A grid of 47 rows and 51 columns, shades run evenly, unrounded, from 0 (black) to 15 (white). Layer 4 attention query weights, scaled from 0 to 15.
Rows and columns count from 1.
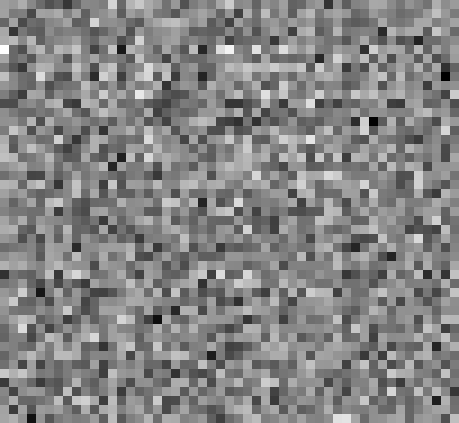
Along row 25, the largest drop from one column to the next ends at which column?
50
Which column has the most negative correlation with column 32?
46
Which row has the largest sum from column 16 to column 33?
8
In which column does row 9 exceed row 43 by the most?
5
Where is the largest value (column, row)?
1, 6
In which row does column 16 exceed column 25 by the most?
11
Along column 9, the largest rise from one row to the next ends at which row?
29
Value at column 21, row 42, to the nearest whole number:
7
